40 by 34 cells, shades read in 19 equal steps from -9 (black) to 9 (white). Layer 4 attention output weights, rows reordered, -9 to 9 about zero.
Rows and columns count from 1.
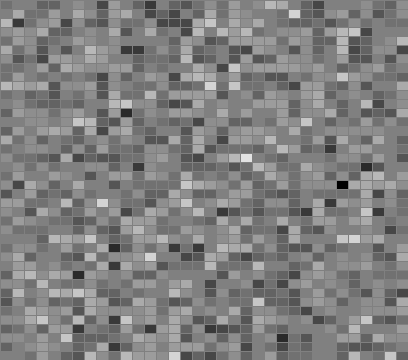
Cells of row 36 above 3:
4
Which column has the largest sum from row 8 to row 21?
27
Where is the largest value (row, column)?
18, 21
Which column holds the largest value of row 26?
12
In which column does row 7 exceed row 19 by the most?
16
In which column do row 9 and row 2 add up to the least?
15
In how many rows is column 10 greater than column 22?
16
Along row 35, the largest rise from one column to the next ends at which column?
8
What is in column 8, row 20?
-3
